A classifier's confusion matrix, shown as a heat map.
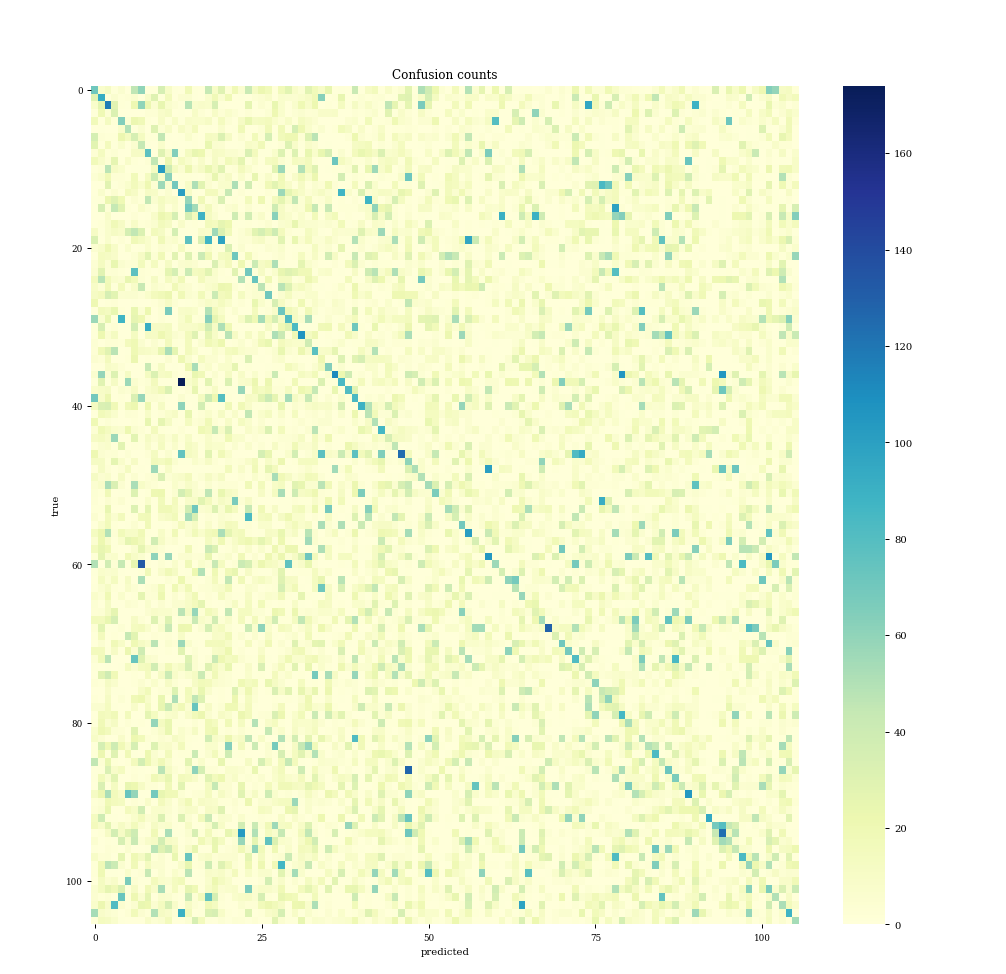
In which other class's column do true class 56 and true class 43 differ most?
101
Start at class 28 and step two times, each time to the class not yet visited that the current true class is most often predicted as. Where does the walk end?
39
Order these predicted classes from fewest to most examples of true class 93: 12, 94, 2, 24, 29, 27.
12, 29, 2, 24, 27, 94
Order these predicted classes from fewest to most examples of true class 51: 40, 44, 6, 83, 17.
44, 83, 6, 17, 40
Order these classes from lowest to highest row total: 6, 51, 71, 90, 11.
90, 6, 11, 71, 51
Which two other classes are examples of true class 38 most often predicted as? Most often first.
94, 22
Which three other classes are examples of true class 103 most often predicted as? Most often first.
64, 3, 33
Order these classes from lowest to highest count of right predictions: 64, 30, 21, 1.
64, 21, 30, 1
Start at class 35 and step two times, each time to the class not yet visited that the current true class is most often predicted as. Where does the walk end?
78
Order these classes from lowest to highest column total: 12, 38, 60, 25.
38, 60, 12, 25
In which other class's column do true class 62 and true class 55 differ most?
100
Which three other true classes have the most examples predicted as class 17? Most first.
19, 102, 29
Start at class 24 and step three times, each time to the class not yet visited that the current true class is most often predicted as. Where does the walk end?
47
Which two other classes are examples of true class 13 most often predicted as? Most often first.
37, 28
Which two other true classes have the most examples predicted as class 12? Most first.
8, 77
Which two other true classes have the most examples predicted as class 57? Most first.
88, 68
